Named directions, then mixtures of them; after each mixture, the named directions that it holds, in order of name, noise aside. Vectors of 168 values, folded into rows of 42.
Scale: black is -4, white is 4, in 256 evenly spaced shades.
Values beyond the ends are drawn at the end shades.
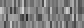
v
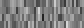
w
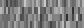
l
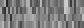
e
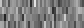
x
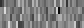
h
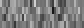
w, x.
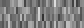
h, w.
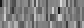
h, w, x.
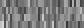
e, w, x.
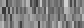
e.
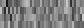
e, l.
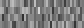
v, w, x.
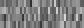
h, l, x.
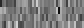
h, l.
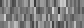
h, w, x.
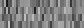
e, l, w.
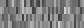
e, v, w.
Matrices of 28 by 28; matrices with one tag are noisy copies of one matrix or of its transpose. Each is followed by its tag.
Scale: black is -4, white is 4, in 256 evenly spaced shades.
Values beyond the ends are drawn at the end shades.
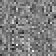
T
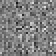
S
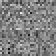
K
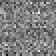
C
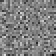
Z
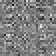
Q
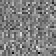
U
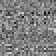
T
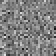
Z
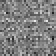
U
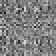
Q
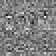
T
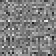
U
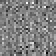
S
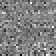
C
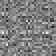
S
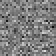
S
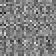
Q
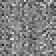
C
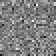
Z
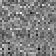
K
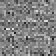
U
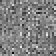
U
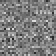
U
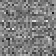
U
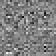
T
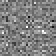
S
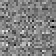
S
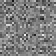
Q
